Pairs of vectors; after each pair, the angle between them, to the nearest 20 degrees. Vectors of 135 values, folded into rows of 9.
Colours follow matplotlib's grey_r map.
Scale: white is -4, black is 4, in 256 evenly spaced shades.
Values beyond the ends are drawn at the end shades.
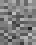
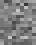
60 degrees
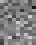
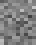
160 degrees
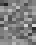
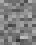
120 degrees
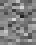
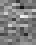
140 degrees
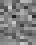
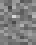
160 degrees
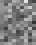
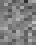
160 degrees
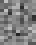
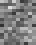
80 degrees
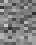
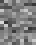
60 degrees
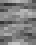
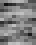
20 degrees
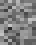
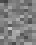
120 degrees
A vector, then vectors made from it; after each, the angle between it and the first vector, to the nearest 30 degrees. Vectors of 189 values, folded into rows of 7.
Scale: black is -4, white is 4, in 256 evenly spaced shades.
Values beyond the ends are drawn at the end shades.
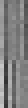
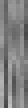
30 degrees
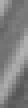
90 degrees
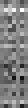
90 degrees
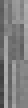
150 degrees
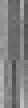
60 degrees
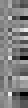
90 degrees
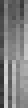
150 degrees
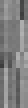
120 degrees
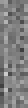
120 degrees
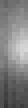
90 degrees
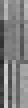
150 degrees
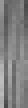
30 degrees
